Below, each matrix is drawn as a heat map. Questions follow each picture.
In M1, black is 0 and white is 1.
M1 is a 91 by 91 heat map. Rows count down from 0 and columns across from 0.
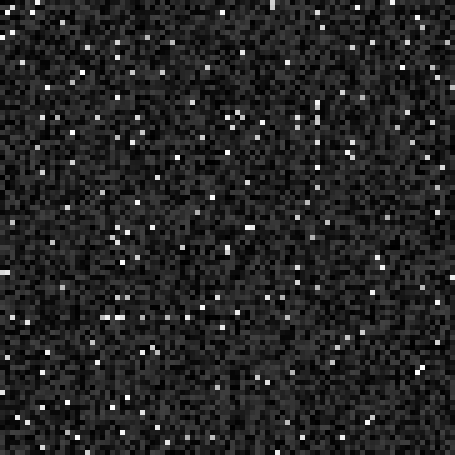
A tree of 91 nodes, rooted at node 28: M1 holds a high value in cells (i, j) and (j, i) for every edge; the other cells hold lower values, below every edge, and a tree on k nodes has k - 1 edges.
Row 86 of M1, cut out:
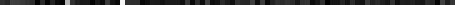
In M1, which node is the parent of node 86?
24
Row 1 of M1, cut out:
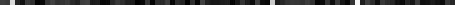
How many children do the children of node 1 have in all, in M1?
1
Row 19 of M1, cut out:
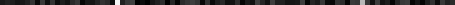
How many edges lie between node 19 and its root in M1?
3
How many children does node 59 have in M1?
4
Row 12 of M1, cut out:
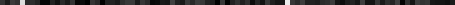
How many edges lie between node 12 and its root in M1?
3
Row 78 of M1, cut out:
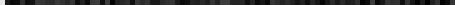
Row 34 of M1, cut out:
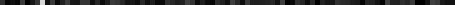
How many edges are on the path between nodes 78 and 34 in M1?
8
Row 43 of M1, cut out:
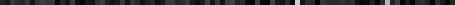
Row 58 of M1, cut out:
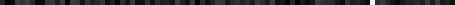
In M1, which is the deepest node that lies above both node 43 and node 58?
23
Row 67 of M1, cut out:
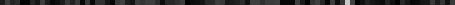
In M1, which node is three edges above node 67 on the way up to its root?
45
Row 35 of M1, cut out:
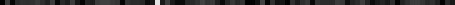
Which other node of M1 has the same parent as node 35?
85
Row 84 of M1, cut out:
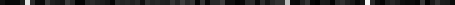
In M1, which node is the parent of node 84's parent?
63
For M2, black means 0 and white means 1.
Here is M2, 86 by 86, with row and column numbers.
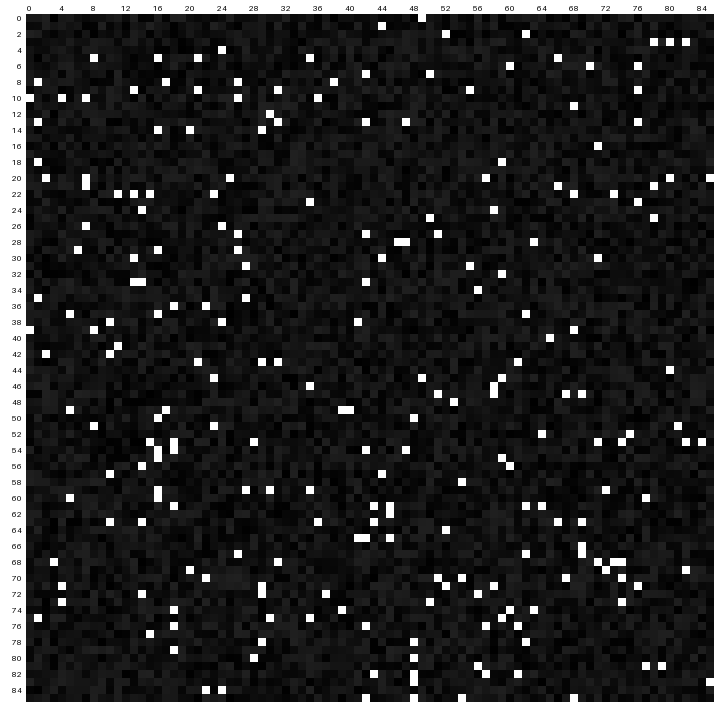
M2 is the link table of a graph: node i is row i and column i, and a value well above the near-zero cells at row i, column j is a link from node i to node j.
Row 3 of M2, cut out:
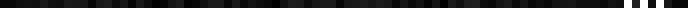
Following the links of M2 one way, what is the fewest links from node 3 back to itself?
7
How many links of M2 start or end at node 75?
5
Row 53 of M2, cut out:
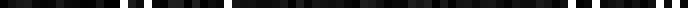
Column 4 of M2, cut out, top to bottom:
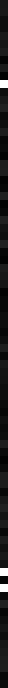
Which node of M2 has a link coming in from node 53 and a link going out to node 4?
node 71
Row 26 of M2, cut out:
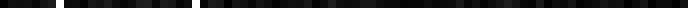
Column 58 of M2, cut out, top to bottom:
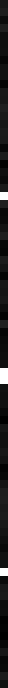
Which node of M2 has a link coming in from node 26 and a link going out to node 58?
node 24
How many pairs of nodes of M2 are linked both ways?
2
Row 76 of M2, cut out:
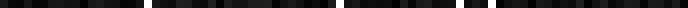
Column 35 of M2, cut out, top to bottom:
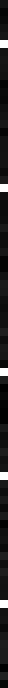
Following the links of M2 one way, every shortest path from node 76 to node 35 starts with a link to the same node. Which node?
node 18
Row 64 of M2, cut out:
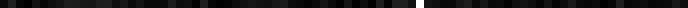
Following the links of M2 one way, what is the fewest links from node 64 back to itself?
2
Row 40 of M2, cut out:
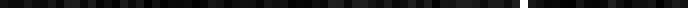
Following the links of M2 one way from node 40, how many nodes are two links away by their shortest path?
3
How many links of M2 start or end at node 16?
10
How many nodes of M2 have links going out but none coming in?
6
